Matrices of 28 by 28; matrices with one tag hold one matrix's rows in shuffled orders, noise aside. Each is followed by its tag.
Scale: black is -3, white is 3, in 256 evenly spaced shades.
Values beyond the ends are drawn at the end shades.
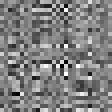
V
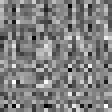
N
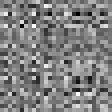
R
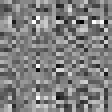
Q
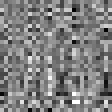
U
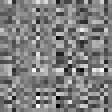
Q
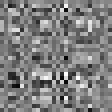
V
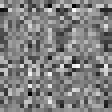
U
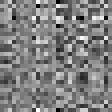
Q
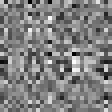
U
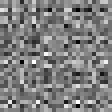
R
